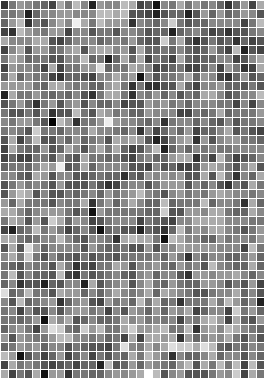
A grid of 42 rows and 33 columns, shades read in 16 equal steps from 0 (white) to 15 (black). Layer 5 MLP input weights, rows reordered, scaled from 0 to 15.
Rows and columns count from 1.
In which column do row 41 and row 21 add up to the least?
32
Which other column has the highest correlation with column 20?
19
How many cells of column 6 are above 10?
5
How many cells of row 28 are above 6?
22
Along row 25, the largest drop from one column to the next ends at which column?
7
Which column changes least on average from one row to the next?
15
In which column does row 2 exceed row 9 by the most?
24
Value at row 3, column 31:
11
